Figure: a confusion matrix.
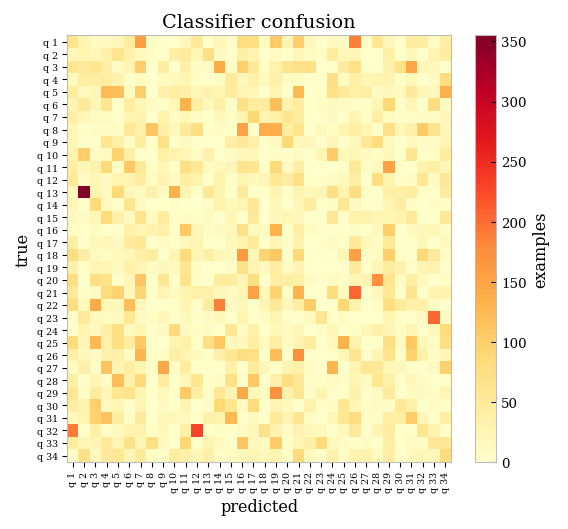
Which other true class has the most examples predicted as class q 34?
q 5
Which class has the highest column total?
q 19
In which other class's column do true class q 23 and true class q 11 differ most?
q 33
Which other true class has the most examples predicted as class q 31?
q 3
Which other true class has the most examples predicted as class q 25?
q 22
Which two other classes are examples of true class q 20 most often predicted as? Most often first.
q 28, q 7
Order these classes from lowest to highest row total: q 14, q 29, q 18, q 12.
q 14, q 12, q 29, q 18
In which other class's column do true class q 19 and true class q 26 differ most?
q 21
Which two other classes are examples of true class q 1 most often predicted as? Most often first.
q 26, q 7
